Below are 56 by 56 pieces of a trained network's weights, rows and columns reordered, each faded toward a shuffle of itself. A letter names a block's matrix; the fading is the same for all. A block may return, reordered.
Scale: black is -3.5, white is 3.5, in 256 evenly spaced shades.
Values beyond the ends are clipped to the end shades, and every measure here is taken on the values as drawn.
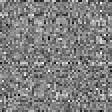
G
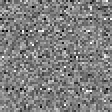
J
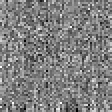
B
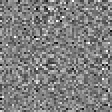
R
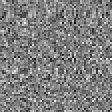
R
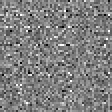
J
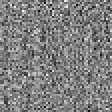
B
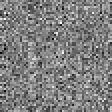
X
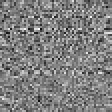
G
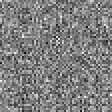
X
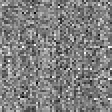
B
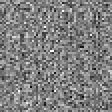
B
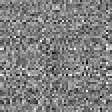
G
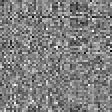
B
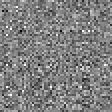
R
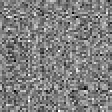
B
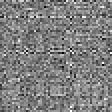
G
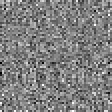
R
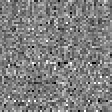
J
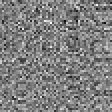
X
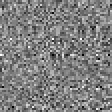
R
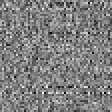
G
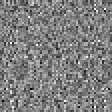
R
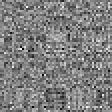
R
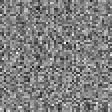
X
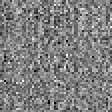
B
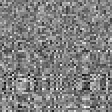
G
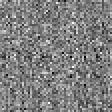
B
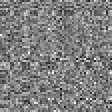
R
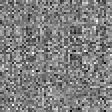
B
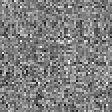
B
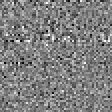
J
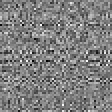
G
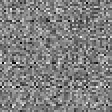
G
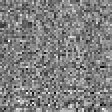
B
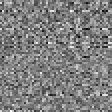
G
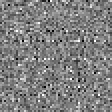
J
